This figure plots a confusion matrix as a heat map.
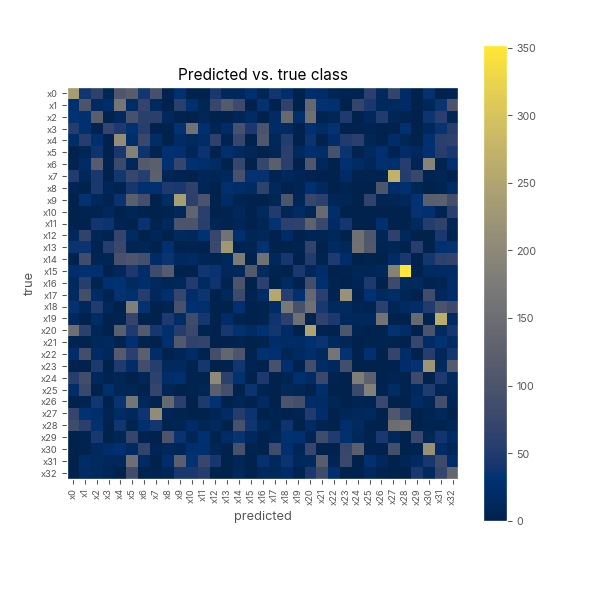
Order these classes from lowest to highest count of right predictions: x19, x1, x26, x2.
x26, x1, x2, x19
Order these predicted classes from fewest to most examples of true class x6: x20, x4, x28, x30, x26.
x26, x28, x4, x20, x30
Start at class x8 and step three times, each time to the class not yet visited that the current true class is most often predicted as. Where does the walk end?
x22
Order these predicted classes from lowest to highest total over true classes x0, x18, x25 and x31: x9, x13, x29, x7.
x29, x13, x7, x9
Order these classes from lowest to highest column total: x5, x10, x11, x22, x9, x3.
x3, x22, x11, x10, x9, x5
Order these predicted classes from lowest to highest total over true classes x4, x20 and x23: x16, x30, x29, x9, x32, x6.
x29, x9, x16, x32, x6, x30
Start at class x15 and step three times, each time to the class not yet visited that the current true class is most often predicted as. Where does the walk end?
x7
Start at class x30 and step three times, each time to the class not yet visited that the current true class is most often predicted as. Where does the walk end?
x13
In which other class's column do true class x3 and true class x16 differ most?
x10
